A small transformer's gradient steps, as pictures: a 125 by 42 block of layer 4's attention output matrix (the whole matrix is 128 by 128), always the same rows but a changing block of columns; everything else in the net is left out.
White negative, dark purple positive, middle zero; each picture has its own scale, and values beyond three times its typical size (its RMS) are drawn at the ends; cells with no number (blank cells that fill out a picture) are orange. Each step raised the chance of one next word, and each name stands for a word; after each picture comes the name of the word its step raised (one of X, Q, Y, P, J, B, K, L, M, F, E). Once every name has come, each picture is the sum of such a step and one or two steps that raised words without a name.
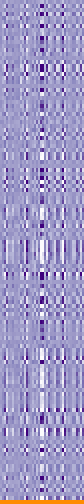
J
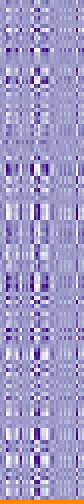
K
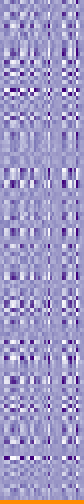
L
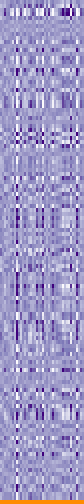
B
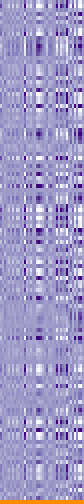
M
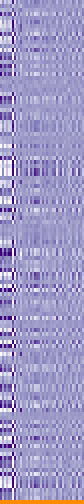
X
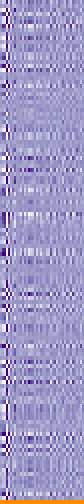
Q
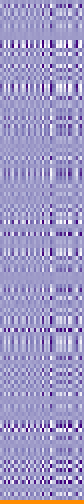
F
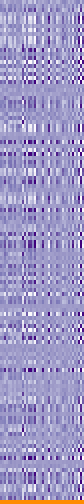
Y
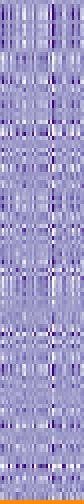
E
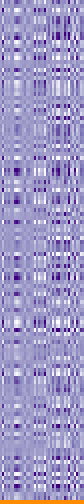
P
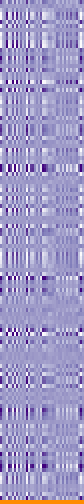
E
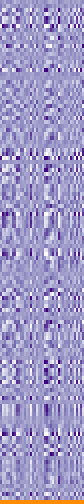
Q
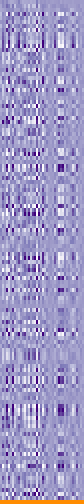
E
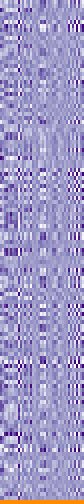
Q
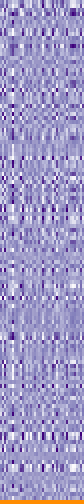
M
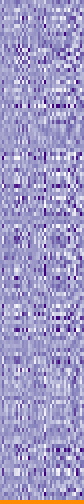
Y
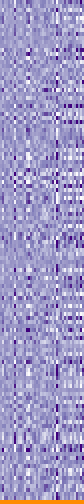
Y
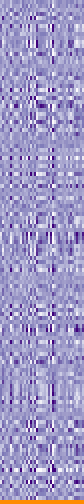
F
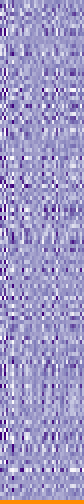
M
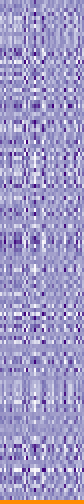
Y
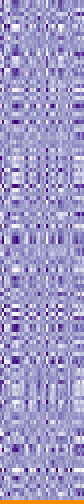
Q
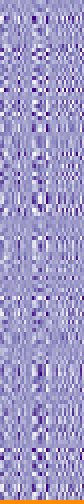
Y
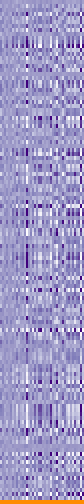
F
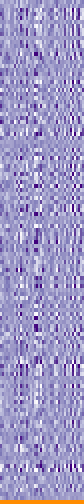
E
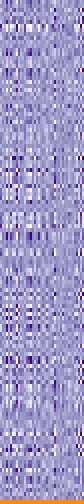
Q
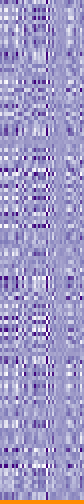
E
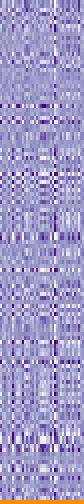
Q
